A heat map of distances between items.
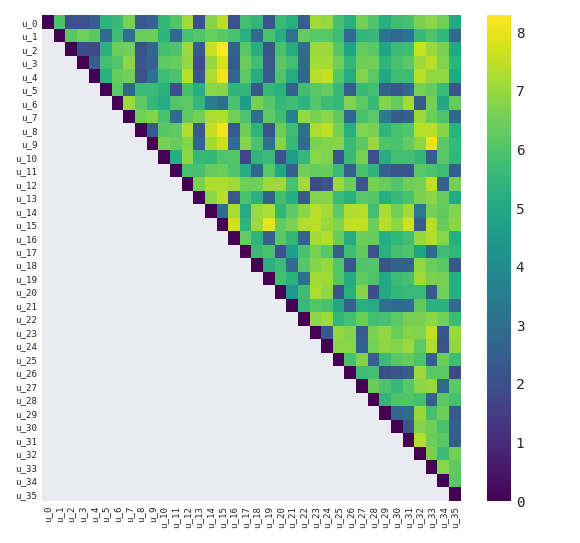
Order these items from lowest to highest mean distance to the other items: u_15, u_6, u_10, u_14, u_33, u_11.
u_11, u_10, u_6, u_33, u_14, u_15
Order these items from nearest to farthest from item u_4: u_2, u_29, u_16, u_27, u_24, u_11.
u_2, u_16, u_29, u_11, u_27, u_24
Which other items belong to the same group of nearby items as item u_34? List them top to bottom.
u_12, u_23, u_24, u_27
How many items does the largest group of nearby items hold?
11
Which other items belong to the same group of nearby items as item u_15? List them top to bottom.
u_6, u_14, u_32
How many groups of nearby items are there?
5
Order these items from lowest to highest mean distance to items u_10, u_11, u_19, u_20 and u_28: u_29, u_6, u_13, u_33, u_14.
u_33, u_29, u_13, u_6, u_14
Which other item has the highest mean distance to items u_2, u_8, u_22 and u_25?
u_15
